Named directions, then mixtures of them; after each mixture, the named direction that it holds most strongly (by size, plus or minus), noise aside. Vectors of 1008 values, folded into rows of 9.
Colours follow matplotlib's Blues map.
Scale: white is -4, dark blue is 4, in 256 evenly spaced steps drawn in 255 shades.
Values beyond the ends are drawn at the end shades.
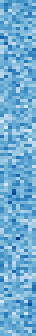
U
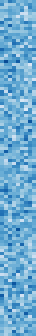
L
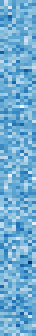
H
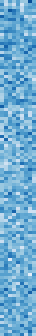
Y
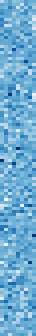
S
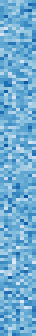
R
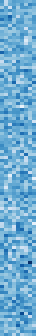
H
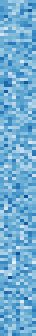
R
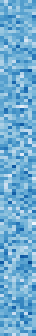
H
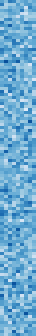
L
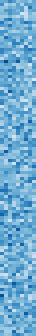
L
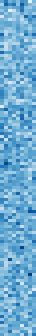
Y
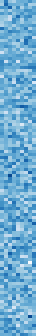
H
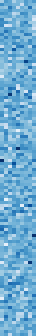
S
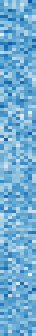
Y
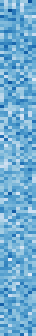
Y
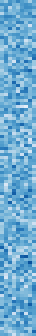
U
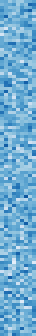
R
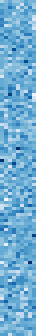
S
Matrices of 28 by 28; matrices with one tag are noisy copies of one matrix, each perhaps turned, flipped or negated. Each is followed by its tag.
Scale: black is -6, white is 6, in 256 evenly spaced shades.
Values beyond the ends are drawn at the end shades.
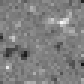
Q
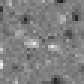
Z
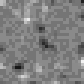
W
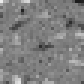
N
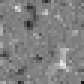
Q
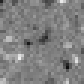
W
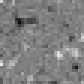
Q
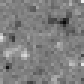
Q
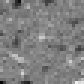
N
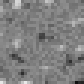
N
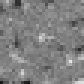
N
